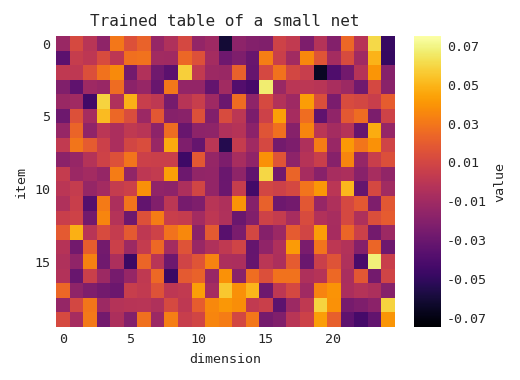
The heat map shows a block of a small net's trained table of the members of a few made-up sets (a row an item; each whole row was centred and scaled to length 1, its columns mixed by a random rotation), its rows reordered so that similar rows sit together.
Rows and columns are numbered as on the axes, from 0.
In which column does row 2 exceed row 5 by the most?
9
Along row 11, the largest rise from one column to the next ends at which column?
3
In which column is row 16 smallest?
8
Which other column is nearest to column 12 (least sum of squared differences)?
20
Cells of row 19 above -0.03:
22
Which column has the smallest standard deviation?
0
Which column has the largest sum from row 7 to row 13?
21
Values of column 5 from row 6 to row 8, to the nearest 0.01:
0 0.01 0.03
